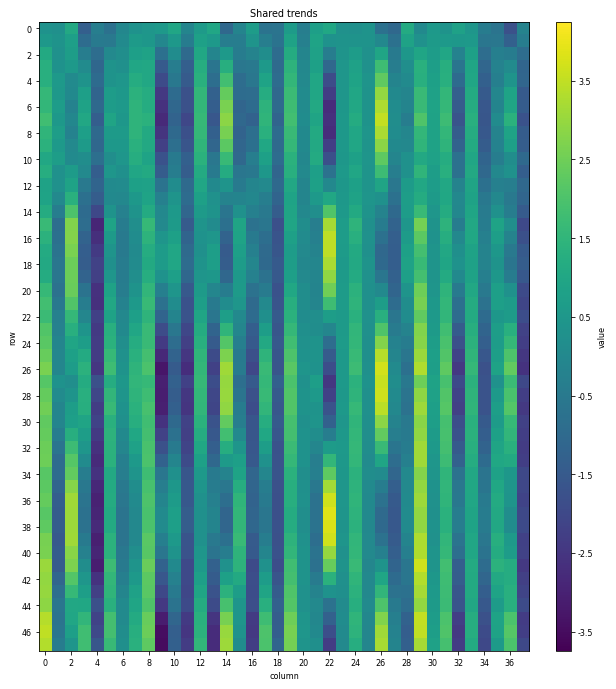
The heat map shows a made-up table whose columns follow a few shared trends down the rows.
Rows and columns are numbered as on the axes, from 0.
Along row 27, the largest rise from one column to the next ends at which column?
14
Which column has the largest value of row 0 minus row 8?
22
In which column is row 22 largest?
29
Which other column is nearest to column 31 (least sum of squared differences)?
19
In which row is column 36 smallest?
0
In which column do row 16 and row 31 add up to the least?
4
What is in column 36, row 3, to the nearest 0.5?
0
